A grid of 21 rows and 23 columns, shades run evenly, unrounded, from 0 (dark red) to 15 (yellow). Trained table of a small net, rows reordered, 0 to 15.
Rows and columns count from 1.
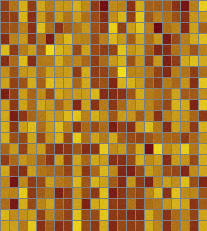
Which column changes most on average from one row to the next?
11
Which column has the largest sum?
23
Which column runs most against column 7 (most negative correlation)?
12
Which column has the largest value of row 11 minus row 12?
9
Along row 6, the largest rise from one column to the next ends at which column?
21
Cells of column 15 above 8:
7
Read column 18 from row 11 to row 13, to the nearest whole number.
3 8 7
